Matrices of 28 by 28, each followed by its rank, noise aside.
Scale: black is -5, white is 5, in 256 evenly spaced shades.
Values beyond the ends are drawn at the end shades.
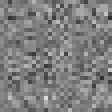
six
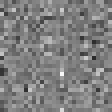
six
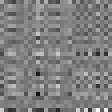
two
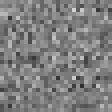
six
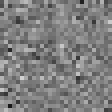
eight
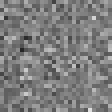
eight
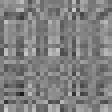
two
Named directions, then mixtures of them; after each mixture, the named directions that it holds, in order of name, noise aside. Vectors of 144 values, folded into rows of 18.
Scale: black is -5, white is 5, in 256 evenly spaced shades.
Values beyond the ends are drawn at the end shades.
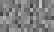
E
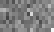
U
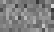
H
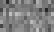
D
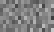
E, H, U.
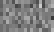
E, H, U.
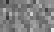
D, U.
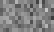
E, H.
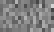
E, H, U.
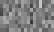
E.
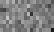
U.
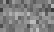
D, H.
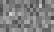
D, E, H.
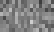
D, E, H.
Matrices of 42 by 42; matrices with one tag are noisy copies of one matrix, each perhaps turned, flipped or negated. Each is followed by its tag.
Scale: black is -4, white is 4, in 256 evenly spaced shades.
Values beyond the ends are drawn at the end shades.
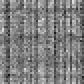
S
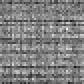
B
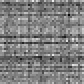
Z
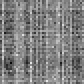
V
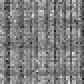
S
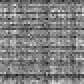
S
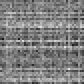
Z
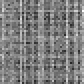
B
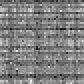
S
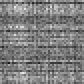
V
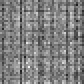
B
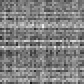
Z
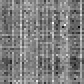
V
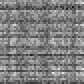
S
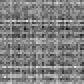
B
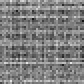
B
